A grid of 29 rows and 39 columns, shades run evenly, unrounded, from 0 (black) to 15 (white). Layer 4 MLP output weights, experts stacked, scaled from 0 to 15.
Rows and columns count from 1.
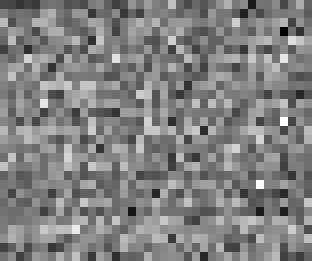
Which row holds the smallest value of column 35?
22
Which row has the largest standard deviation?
14
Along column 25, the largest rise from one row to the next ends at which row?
19
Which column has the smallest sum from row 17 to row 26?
36
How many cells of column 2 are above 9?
7
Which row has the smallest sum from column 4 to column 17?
1
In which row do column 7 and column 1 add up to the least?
28
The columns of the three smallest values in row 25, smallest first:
25, 24, 38
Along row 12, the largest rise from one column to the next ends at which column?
6
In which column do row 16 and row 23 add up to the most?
39
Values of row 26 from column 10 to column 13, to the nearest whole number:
14 7 8 10
